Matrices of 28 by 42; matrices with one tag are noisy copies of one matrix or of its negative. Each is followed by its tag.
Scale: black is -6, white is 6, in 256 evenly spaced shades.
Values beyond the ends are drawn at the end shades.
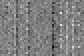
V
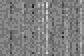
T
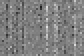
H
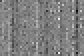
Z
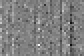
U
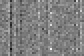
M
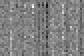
T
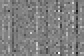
Z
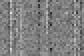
M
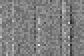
U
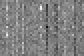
H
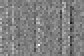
U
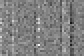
U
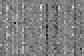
H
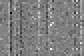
M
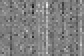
T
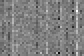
Z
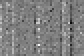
U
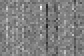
H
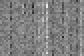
T
